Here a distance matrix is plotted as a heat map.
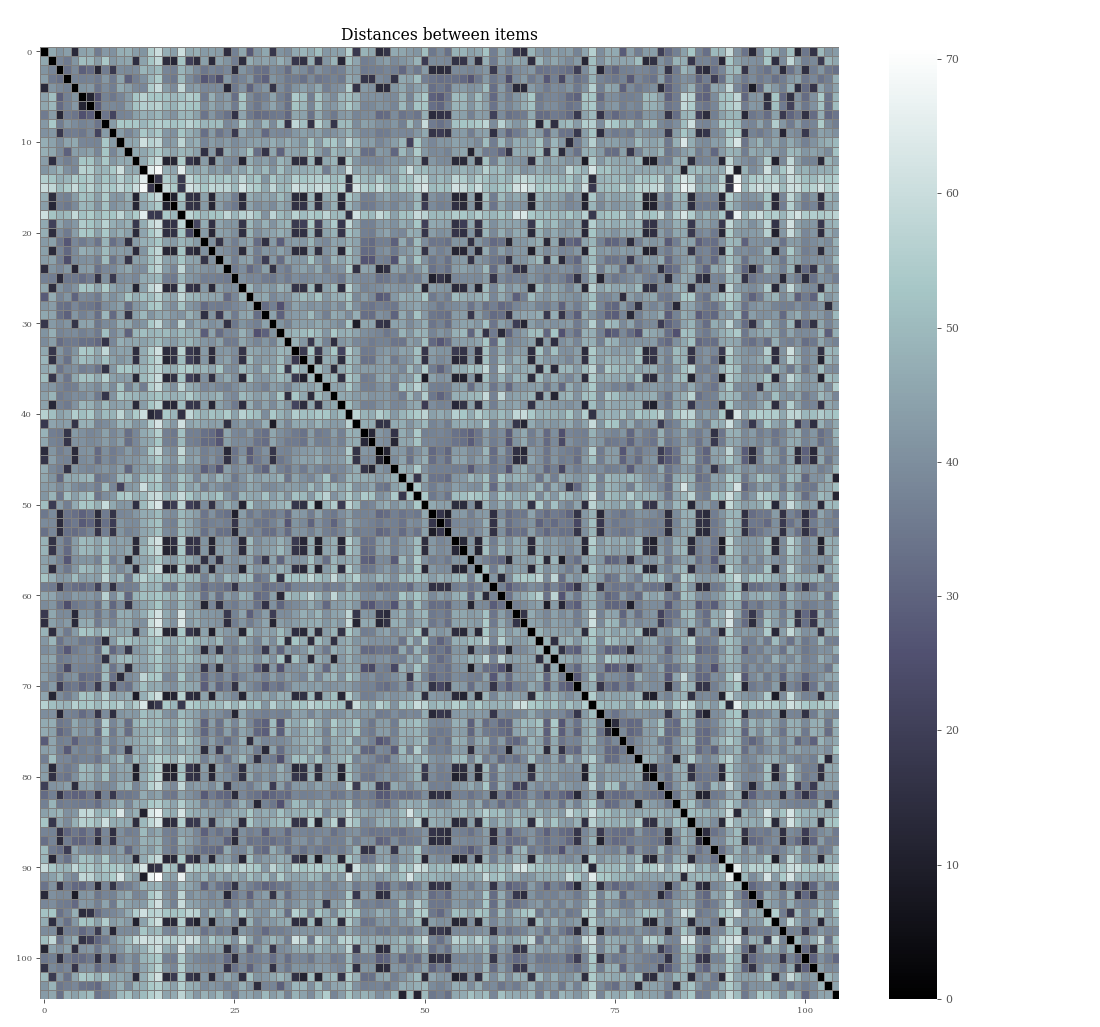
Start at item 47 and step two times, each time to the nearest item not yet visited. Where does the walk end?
49
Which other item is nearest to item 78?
83
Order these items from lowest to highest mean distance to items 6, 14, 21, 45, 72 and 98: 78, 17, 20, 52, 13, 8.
52, 78, 8, 17, 20, 13
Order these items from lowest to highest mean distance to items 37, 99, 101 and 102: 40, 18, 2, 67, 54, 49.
54, 2, 67, 49, 40, 18
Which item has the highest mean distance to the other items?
15
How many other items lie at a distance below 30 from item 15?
5
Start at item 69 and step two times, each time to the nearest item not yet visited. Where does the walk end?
48
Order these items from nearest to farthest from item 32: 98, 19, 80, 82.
82, 98, 80, 19
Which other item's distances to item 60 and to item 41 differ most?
58
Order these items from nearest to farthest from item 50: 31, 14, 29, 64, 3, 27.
64, 3, 29, 31, 27, 14
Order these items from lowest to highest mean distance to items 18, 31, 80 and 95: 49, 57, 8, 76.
57, 76, 8, 49
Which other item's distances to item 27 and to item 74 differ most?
75
